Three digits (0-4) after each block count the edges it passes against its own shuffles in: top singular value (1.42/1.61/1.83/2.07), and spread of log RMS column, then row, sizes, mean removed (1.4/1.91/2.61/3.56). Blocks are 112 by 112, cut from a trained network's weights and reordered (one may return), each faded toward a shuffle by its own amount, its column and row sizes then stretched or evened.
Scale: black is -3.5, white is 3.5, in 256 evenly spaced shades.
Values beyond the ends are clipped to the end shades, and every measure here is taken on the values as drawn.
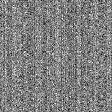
4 0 1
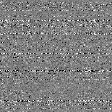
1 1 4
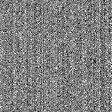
3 1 1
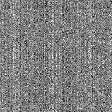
4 2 1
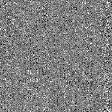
1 3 1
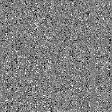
0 3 1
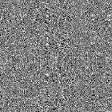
2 2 2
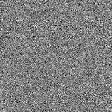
2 0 2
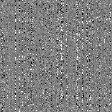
0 4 1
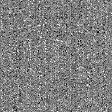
1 2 1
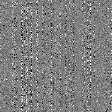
0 4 0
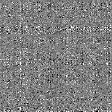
2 2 3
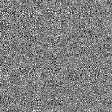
3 2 2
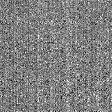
3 0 2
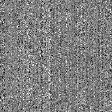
2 3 0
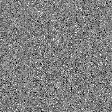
0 2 0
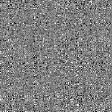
3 3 3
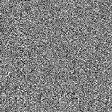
3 1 1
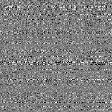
4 1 4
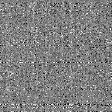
1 0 3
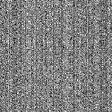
4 0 1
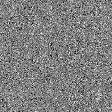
1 1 0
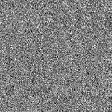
2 1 0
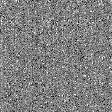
0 1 1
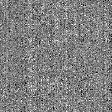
2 2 1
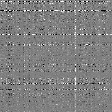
3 2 4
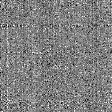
2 1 2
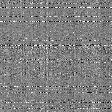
3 0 4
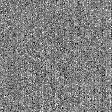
2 1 0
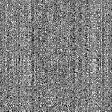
4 1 2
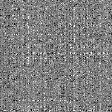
3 2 3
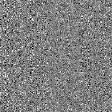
1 3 0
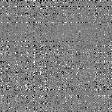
1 3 4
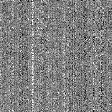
4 3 1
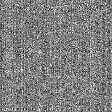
3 0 2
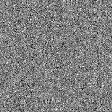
2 0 0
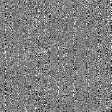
2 4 0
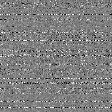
2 1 4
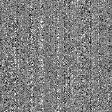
2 3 0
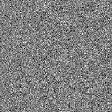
2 2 0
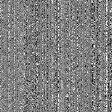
4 4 0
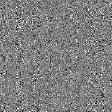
1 3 2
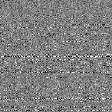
3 0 4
